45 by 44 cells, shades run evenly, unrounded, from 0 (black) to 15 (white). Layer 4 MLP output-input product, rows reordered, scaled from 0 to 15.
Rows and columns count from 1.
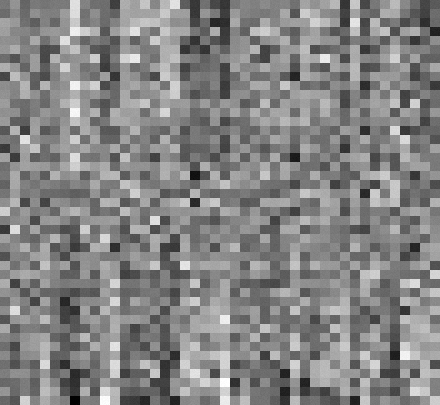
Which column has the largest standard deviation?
8
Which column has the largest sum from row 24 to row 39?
23
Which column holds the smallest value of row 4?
44
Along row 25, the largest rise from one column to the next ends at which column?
16
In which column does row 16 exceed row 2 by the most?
3
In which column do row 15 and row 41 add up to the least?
17
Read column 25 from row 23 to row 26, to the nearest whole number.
5 7 8 9
